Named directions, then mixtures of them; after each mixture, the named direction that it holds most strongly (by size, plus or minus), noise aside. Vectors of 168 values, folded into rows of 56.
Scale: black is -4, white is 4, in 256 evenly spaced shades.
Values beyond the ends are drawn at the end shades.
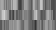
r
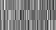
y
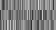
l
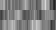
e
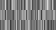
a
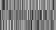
l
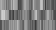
r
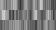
r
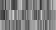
r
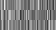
y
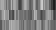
r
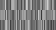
a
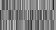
l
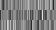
l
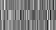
y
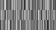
a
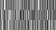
y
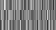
y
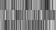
a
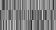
l
